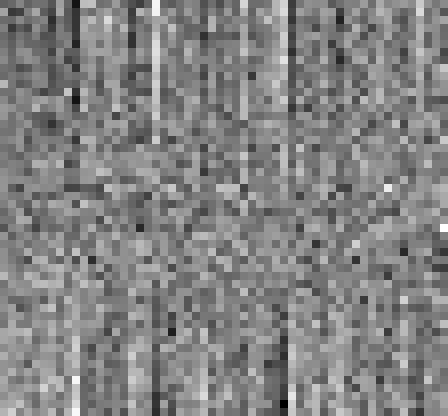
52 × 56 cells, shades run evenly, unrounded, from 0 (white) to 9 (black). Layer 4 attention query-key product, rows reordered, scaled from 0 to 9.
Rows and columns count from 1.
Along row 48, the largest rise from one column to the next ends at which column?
11
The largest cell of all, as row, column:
51, 36
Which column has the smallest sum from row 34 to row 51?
10
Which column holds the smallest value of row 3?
14
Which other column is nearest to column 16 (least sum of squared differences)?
21
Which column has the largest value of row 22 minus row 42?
26
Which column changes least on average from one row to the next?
53
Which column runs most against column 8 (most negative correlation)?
55
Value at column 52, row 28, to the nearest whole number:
3
